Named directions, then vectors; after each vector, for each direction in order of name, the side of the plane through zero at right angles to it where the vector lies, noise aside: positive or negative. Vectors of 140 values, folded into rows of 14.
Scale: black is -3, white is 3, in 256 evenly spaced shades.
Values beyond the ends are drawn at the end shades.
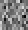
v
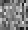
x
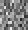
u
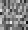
positive, positive, positive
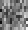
negative, negative, negative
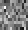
positive, negative, positive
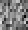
positive, positive, positive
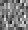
negative, negative, positive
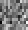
negative, negative, negative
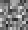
positive, positive, positive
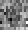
negative, negative, negative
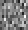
negative, negative, positive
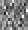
positive, negative, negative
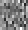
positive, positive, negative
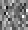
positive, negative, negative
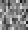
positive, positive, positive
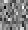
negative, positive, negative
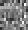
negative, negative, positive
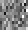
positive, negative, negative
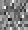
positive, negative, negative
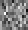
negative, positive, positive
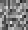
positive, positive, positive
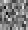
negative, positive, negative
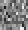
negative, positive, negative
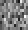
negative, negative, positive
